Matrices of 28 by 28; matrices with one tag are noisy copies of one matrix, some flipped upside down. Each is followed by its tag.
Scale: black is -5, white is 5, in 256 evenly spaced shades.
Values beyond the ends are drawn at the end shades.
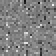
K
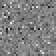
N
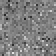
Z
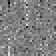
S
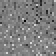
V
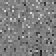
V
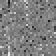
S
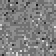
Z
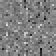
K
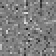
K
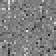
S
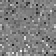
Z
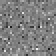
N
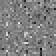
K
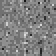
K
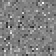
N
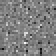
K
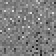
V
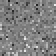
Z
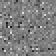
N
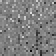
V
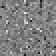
K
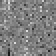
S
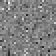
S
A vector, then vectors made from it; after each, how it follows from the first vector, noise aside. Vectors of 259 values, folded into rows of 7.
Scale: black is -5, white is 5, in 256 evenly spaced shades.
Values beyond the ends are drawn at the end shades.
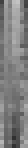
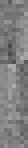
wrapped around, shrunk.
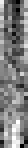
negated, scaled up.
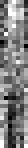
reversed, negated, scaled up.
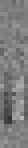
wrapped around, partly zeroed.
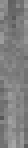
reversed, shrunk.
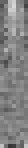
reversed, negated, partly zeroed.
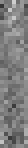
reversed, negated, partly zeroed.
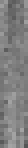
reversed, shrunk.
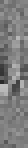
wrapped around, partly zeroed.
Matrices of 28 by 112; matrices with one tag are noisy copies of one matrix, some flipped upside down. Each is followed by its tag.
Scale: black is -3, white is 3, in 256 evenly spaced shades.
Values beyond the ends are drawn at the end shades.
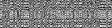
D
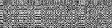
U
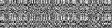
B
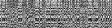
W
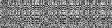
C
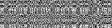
B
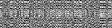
D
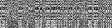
W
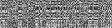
W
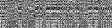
W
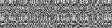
B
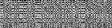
U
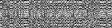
D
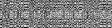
D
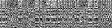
W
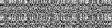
B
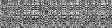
C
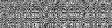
C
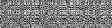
C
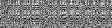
C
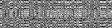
D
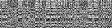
W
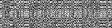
D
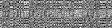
D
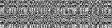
B
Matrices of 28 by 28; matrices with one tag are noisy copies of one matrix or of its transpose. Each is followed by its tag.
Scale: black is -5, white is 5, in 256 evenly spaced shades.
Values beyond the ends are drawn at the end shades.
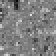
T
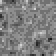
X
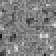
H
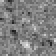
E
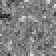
T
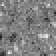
H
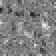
E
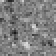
E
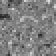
T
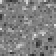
X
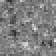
E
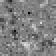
E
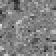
T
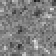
H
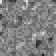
X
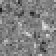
E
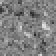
E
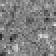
H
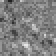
E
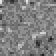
X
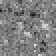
E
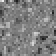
X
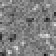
H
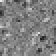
X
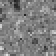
T
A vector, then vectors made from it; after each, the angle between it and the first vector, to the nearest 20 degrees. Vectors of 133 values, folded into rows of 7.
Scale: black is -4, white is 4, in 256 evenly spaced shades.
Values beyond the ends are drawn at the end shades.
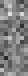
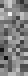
40 degrees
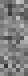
140 degrees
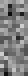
140 degrees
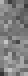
100 degrees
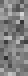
40 degrees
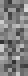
100 degrees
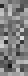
60 degrees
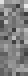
100 degrees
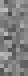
120 degrees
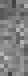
140 degrees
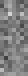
20 degrees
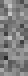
40 degrees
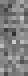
100 degrees
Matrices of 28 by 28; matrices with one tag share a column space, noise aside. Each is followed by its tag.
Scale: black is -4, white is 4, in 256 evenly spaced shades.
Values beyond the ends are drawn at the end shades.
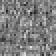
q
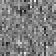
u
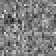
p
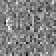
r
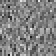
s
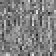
q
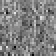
q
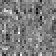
q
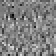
s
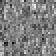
u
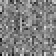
r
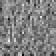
q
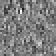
u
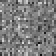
r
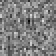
p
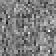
p
